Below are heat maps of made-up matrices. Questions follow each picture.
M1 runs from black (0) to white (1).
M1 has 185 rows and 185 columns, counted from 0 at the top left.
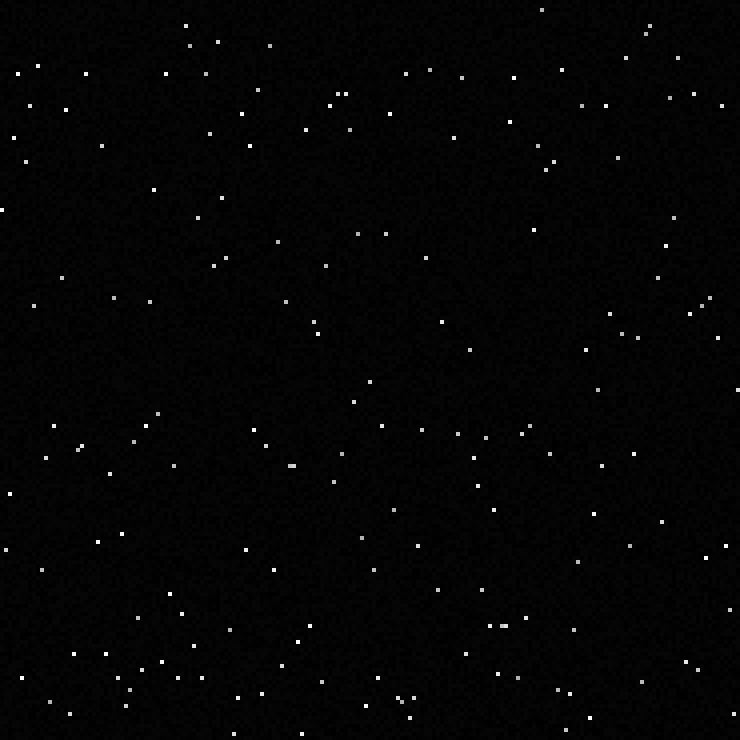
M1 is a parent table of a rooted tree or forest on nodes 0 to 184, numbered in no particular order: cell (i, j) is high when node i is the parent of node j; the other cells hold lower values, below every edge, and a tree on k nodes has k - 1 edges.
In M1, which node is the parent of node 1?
137
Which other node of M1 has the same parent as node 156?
169
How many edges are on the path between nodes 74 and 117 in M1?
8
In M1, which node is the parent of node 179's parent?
23
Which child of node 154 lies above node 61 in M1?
34
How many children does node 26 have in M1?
5
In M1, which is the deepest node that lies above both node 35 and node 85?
167
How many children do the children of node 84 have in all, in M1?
2
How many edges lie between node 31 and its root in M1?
6
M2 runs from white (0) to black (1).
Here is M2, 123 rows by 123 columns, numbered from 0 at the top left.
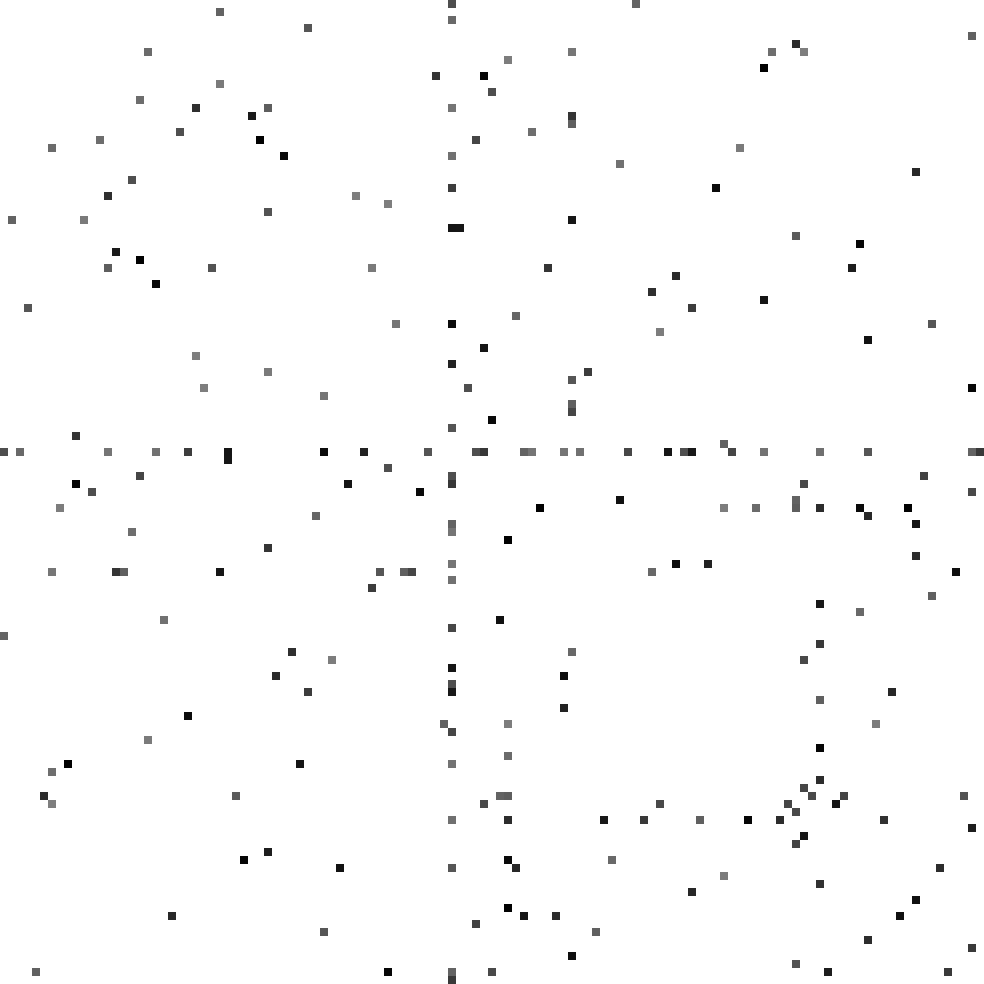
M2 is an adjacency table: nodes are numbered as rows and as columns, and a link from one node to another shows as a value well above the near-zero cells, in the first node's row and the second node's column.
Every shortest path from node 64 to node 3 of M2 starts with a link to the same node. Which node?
node 108
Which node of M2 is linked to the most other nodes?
node 56
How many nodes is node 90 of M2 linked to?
3
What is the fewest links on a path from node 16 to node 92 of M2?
7
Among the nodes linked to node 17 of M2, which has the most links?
node 59
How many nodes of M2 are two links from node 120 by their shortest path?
6
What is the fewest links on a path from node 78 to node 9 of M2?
3
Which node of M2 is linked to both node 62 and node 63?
node 99
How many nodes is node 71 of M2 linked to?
9
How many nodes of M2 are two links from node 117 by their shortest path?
3
